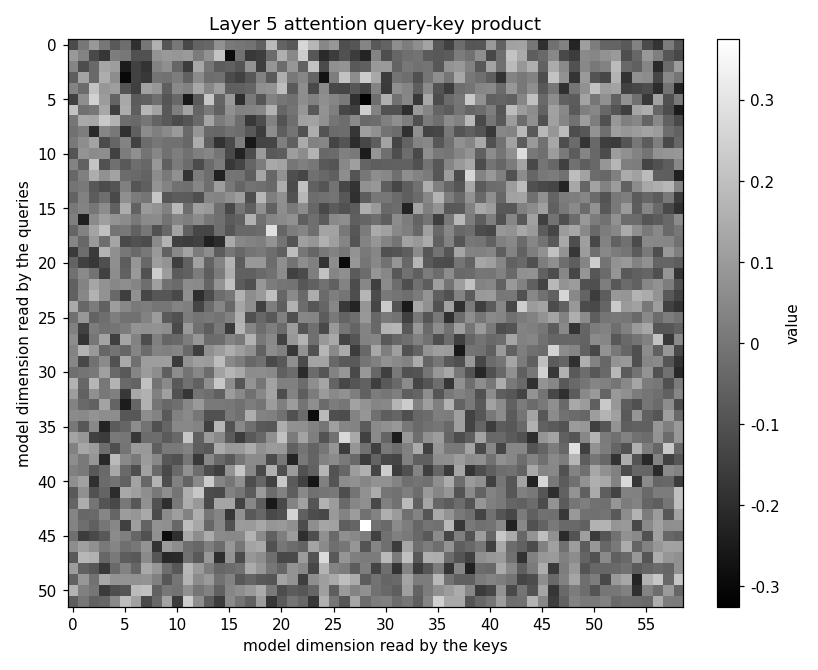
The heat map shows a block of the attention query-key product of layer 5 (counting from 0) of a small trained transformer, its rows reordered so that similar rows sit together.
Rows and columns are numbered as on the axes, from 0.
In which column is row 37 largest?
48
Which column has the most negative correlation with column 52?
5
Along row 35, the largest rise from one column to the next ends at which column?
14
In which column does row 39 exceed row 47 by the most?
16
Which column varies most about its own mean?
28
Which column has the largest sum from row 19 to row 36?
52
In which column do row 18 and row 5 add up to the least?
11
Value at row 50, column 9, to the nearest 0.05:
0
